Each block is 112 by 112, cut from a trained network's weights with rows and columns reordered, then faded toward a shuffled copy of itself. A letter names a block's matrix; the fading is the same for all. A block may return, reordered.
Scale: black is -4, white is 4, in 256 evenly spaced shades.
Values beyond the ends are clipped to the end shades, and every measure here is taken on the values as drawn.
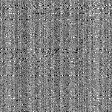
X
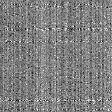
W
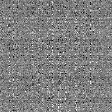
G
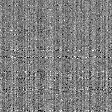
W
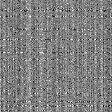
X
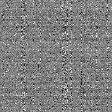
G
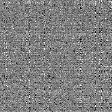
G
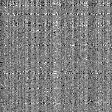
X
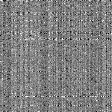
W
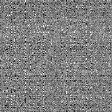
G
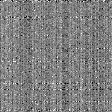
X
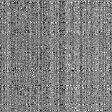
X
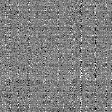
G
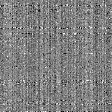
W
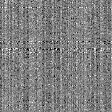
W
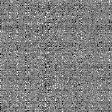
G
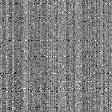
X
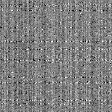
X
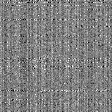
X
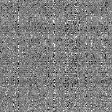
G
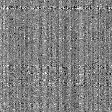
W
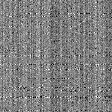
X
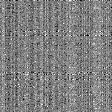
W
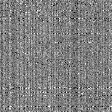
W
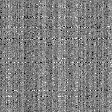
X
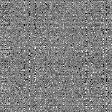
G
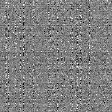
G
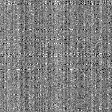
W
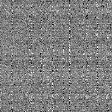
G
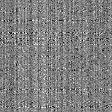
X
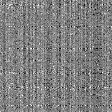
W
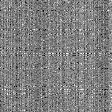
W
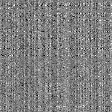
W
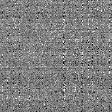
G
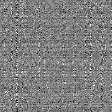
G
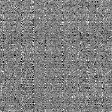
G
